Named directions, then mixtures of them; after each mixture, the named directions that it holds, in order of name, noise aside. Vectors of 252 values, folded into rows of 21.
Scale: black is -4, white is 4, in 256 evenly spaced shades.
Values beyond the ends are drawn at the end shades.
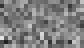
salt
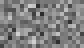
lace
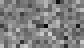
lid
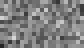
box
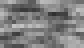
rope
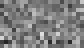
salt.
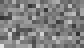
box, lace.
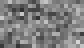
box, lace, rope.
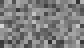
box, lid, salt.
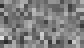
salt.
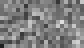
box, salt.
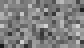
box, lid.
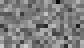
lid.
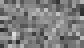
box, rope.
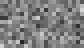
box, lid.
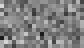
salt.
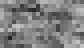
lace, rope.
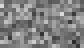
lace, rope, salt.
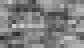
rope.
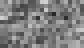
box, rope.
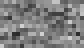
box, lace, rope.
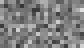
lace, lid, rope.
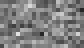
lace, lid, rope.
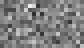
lace.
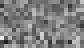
salt.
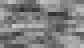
rope.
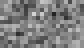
box, lace, rope.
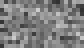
box, rope.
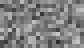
lace, rope, salt.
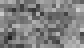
lace, rope.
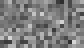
box, lid, salt.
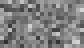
lace, rope, salt.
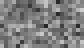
lid, rope.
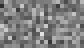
lace, lid, salt.
